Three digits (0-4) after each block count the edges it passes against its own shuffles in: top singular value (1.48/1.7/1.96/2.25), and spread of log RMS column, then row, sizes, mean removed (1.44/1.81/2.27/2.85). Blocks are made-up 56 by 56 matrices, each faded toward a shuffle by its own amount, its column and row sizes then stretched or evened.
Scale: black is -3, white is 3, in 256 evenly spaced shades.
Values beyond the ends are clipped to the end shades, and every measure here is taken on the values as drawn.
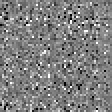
0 3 2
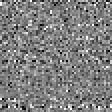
3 0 3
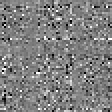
0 3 3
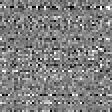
2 1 4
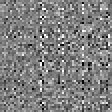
3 3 3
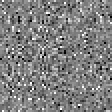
3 1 0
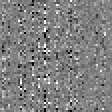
2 4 0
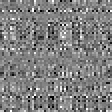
4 2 4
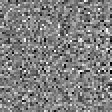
2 1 1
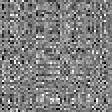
4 3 1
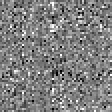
1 2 1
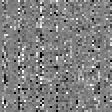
1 4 1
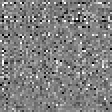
3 1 3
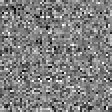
2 1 2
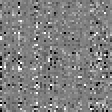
0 4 3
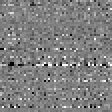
2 2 4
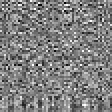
3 0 3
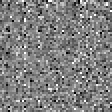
0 2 1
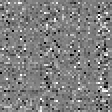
1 3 2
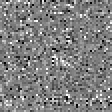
0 1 2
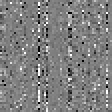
4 4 0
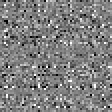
1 2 4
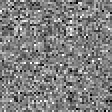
3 0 1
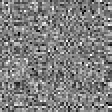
4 1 1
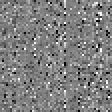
0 3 0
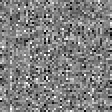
1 3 0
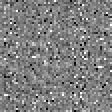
0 2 0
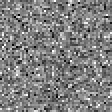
2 0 0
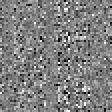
1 4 0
